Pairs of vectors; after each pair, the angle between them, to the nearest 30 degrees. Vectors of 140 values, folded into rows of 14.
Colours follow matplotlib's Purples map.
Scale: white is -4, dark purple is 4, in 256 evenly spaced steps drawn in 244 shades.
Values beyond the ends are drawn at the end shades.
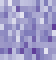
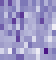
150 degrees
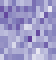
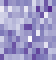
150 degrees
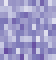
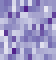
120 degrees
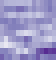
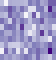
60 degrees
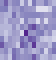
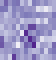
30 degrees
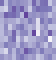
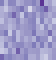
60 degrees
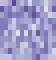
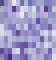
120 degrees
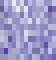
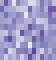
60 degrees
